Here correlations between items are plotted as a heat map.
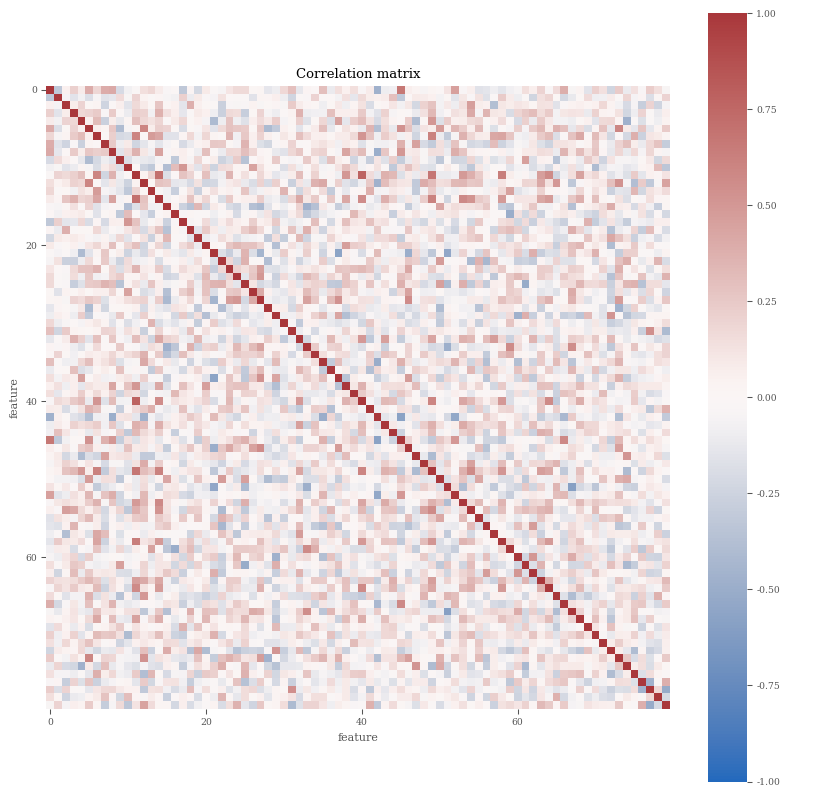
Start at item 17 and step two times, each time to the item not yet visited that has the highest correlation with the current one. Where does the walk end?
26
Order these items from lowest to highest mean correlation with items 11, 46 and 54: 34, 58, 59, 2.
59, 34, 2, 58
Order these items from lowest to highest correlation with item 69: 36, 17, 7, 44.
36, 7, 44, 17
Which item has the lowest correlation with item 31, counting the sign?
79
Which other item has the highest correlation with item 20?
38
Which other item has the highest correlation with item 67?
33
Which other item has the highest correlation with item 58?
11
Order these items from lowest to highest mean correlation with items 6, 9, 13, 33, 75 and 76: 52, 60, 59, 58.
52, 60, 58, 59
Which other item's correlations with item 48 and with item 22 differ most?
54
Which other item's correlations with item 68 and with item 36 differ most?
25
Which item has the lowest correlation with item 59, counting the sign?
16
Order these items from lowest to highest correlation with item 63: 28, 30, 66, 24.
28, 66, 30, 24
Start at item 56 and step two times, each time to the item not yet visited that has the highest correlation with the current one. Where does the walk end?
60
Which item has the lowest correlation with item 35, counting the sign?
42
